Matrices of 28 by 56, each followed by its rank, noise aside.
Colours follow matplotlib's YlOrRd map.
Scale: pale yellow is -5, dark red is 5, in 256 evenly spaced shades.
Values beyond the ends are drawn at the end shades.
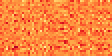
six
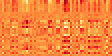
two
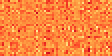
six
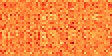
six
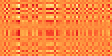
one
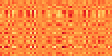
two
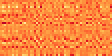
three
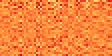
three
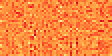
six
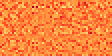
six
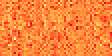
six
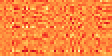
four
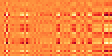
one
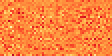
six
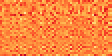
four
